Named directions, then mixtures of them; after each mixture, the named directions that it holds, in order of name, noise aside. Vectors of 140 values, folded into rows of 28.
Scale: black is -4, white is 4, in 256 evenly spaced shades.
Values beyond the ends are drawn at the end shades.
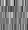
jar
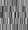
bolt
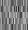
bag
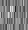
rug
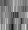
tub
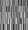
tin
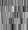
bag, rug, tub.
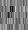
rug.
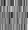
jar.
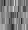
bag, jar, tub.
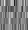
jar.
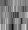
tub.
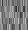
bag, rug.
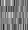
jar, tin.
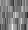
jar, tub.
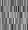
bag.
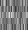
bag, jar, rug.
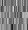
bag, tub.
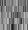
bag, tin, tub.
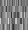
bolt, tin, tub.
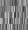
bolt, rug.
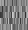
bolt.
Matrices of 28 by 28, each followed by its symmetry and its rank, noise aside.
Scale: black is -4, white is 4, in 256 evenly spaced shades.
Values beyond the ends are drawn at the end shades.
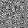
no symmetry, rank four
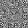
antisymmetric, rank six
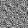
antisymmetric, rank six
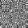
no symmetry, rank four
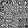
symmetric, rank five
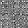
symmetric, rank four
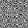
no symmetry, rank four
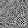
symmetric, rank four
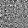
antisymmetric, rank six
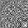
symmetric, rank four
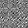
symmetric, rank five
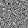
antisymmetric, rank six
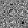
symmetric, rank four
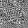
antisymmetric, rank six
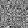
no symmetry, rank four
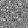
symmetric, rank four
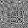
symmetric, rank four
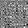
antisymmetric, rank six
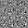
antisymmetric, rank six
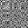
symmetric, rank four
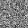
antisymmetric, rank six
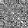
symmetric, rank four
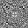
symmetric, rank five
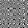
no symmetry, rank four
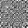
symmetric, rank four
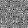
no symmetry, rank four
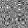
no symmetry, rank four
